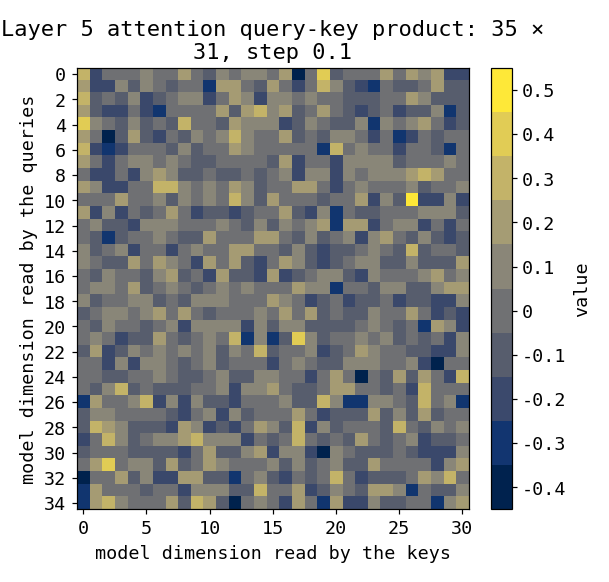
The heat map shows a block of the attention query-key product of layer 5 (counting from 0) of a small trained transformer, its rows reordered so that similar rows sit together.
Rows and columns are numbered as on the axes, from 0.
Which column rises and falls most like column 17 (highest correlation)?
1
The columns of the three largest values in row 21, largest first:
17, 12, 6
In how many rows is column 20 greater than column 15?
11
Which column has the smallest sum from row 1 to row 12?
2
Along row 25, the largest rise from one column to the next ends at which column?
27
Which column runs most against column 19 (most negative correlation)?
10
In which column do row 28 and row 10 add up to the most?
26
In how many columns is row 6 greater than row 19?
9
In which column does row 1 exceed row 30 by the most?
19
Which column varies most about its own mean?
0
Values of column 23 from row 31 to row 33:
0.2 -0.1 0.2
